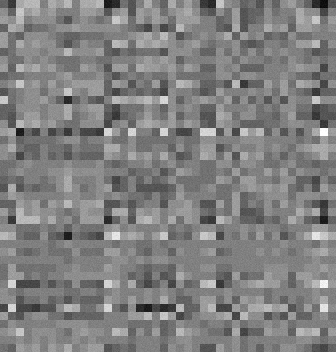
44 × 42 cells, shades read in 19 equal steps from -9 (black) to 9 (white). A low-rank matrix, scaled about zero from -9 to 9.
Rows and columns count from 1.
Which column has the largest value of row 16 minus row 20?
3
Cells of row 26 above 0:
18
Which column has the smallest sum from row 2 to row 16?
41
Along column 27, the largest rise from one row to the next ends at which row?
17
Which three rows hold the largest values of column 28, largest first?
1, 28, 15
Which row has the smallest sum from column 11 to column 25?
39
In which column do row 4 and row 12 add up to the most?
9
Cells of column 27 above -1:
25
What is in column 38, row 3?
3
